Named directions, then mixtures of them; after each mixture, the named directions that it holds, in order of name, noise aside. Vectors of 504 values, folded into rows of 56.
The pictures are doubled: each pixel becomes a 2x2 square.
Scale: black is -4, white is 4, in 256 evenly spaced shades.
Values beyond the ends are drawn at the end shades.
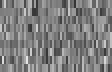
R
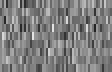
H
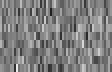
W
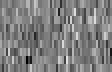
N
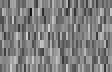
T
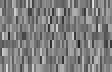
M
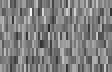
T.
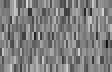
M, N, T.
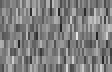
N, T, W.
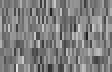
W.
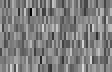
M, T, W.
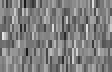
H, M.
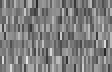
R, T.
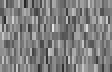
H, R, W.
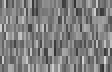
R.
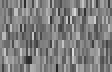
H, M, N.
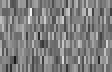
M, T.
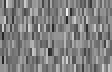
H, R, T.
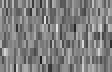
M, W.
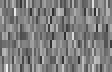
M.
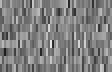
M, R, T.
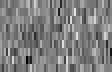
N.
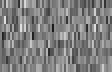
H.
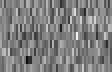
M, N, W.
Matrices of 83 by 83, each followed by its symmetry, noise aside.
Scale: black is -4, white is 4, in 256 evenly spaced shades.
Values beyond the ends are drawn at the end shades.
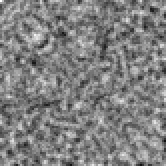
symmetric.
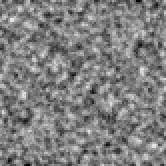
same after a half turn.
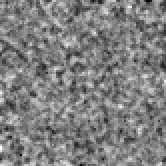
antisymmetric.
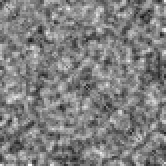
symmetric.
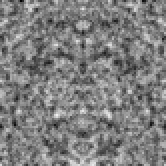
mirrored left to right.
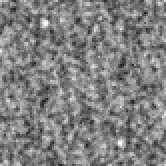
same after a half turn.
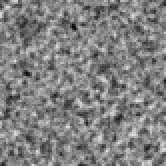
symmetric.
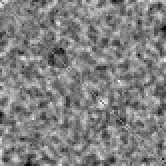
symmetric.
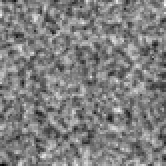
antisymmetric.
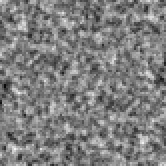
same after a half turn.
